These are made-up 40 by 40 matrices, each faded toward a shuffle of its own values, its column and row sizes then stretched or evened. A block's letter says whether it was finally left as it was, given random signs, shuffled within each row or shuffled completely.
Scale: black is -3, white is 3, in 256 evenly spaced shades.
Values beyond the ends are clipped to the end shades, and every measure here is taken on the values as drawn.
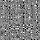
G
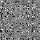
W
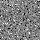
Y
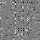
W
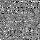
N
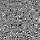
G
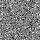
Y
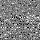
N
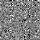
W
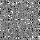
W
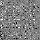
W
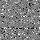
N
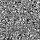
N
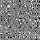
G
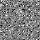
W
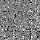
W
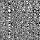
G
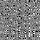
G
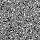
Y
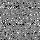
N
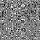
G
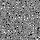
Y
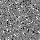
Y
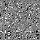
W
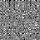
G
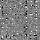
W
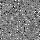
Y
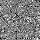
N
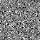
N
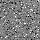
Y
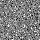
Y
